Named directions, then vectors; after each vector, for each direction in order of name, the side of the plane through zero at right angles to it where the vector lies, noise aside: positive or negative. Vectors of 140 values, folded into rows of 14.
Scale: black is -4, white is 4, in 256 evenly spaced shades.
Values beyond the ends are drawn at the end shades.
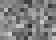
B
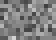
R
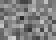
positive, positive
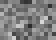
positive, positive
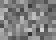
positive, negative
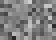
negative, negative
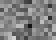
positive, positive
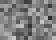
positive, positive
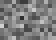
positive, positive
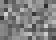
negative, positive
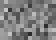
positive, negative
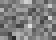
negative, negative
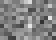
negative, negative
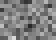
positive, positive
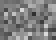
negative, positive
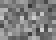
positive, negative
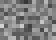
positive, positive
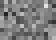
positive, negative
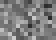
positive, positive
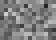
negative, positive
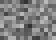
positive, positive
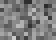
positive, positive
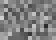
positive, negative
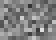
positive, negative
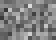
negative, positive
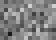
negative, positive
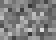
positive, negative
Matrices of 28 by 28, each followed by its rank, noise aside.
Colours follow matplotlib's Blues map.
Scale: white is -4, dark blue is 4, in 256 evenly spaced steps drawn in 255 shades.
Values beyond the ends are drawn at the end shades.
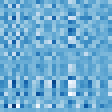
two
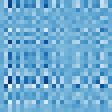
one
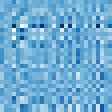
two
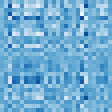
two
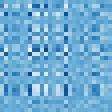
one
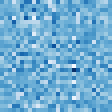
six
